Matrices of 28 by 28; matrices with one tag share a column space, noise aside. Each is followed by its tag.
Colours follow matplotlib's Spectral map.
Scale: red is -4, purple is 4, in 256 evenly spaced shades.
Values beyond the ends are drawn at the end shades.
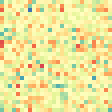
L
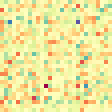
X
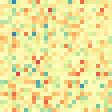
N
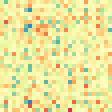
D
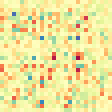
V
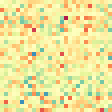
D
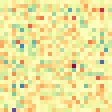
L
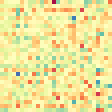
N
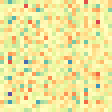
X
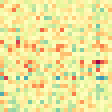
L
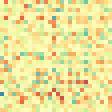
X
